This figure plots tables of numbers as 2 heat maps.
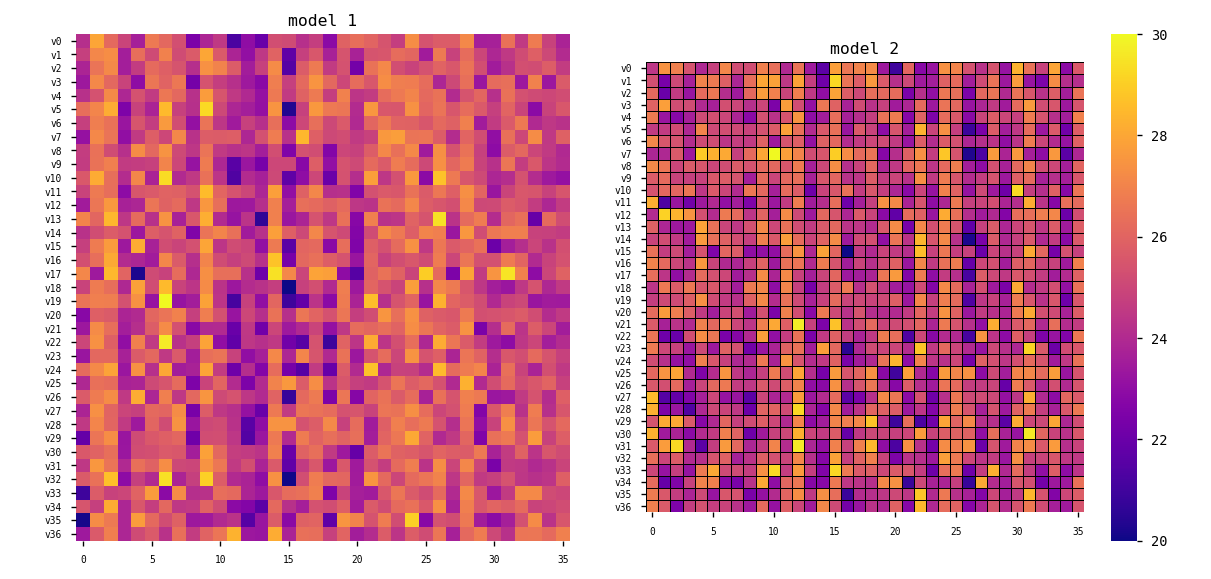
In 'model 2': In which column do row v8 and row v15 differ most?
16
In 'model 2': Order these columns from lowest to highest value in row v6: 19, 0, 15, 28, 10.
10, 28, 19, 15, 0
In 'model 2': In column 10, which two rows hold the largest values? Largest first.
v7, v33
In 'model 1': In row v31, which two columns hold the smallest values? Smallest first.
15, 30
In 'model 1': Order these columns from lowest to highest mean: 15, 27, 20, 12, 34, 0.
15, 12, 20, 0, 34, 27
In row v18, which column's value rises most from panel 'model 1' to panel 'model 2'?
15
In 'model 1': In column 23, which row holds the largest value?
v7
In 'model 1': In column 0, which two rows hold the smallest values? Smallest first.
v35, v33
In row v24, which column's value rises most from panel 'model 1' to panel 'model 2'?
11
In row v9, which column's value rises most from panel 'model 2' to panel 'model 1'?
26
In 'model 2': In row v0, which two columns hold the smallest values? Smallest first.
20, 14
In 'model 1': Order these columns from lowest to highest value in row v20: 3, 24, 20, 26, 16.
3, 20, 26, 16, 24
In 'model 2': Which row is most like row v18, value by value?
v10
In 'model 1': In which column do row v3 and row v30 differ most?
20
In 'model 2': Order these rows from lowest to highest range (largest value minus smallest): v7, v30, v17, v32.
v32, v17, v30, v7
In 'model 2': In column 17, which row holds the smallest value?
v27
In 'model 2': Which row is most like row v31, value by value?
v25
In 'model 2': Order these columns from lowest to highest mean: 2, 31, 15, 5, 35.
2, 5, 35, 31, 15
